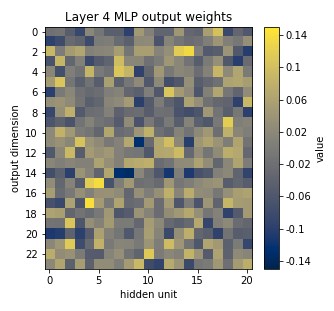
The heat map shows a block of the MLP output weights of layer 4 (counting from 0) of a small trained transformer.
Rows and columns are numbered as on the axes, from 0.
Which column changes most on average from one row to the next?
0
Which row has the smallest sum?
14
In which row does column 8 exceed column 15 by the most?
4
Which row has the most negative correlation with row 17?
18
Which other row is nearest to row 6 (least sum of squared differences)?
1
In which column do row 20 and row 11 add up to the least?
9
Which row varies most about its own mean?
17
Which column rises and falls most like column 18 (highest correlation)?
19
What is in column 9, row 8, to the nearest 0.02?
-0.02
